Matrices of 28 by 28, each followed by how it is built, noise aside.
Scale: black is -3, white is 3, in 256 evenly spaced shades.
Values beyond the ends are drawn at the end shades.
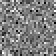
low rank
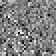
lower triangular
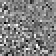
lower triangular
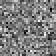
noise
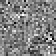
block diagonal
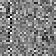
low rank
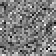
Hankel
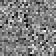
block diagonal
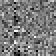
low rank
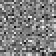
low rank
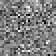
low rank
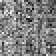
blocks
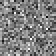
noise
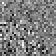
lower triangular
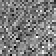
Hankel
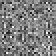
low rank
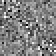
block diagonal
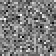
noise
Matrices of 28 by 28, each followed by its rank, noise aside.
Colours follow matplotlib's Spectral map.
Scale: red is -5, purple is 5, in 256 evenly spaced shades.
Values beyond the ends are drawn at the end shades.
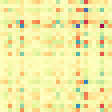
two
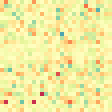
six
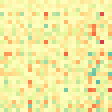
three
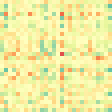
three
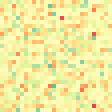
six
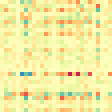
two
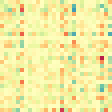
three
